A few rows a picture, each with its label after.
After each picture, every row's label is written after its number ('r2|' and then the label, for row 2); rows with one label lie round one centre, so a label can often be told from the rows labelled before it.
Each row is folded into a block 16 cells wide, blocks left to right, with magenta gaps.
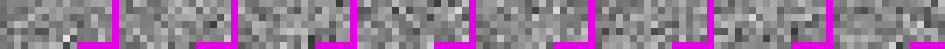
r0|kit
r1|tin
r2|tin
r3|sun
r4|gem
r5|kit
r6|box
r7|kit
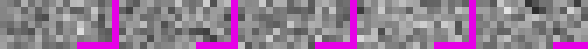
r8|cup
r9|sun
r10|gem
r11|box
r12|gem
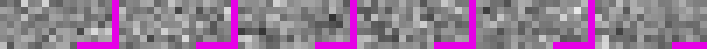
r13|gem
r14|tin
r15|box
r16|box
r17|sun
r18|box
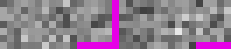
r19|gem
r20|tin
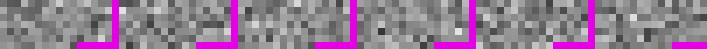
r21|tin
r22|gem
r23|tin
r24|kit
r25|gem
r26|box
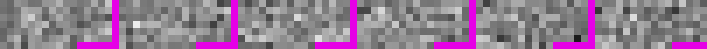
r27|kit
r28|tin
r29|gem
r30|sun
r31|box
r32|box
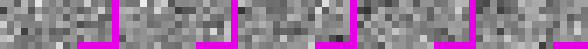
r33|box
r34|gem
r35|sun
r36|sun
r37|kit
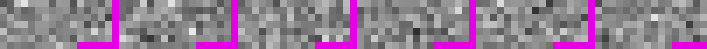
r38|gem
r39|box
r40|kit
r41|sun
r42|gem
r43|tin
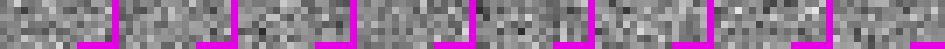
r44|kit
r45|kit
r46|box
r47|gem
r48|kit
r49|tin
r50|sun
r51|box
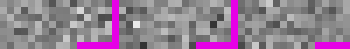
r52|gem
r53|tin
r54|kit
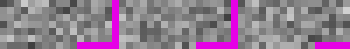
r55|gem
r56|box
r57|kit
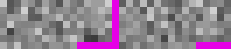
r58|sun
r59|cup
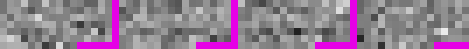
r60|box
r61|sun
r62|sun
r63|kit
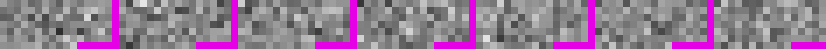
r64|sun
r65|gem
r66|sun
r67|cup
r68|box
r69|cup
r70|cup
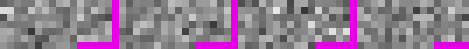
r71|gem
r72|tin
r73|gem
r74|cup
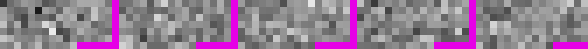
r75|cup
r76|box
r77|tin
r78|sun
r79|tin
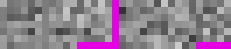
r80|sun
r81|kit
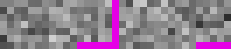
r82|kit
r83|gem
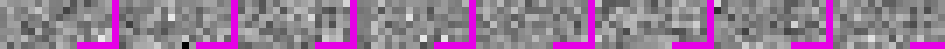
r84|gem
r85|kit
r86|kit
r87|kit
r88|gem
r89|sun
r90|sun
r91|kit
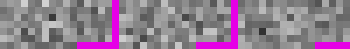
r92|box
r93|box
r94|box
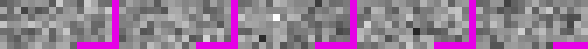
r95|tin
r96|kit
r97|box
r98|sun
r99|tin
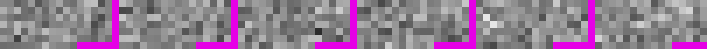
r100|tin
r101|box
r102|sun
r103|sun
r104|gem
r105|cup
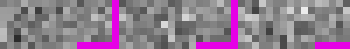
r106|cup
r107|cup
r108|cup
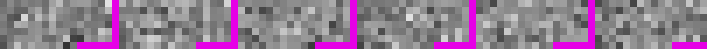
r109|kit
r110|kit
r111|tin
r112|kit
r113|box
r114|kit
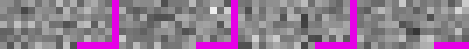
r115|tin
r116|cup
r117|kit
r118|sun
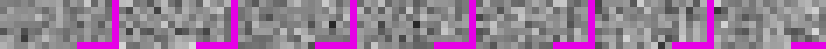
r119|box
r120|sun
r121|tin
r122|cup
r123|tin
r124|kit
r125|sun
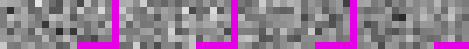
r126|sun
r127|cup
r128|box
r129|cup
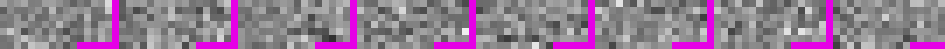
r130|kit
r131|kit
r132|sun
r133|gem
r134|box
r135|gem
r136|gem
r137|kit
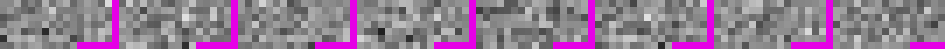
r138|kit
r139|cup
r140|gem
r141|box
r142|kit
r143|kit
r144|gem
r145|gem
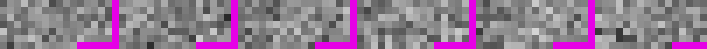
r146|gem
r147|gem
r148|tin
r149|kit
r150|tin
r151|box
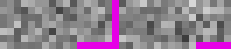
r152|gem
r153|cup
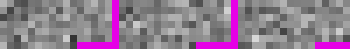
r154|tin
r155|tin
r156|kit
